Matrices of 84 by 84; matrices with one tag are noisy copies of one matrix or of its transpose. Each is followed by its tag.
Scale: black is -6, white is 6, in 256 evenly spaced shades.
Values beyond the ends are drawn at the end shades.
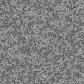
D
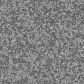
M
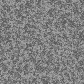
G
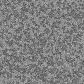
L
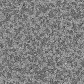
L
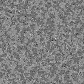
D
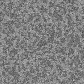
L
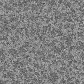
G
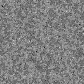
G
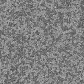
M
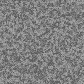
L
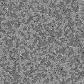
L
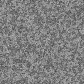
M
